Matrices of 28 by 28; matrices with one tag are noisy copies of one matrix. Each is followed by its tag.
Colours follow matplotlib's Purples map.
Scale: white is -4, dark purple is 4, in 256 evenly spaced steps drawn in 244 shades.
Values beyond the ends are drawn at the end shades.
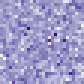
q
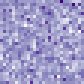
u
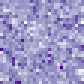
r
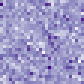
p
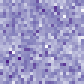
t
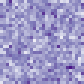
p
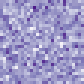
r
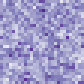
p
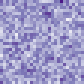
u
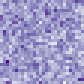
t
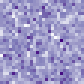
u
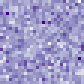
r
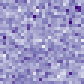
q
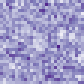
p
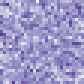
q
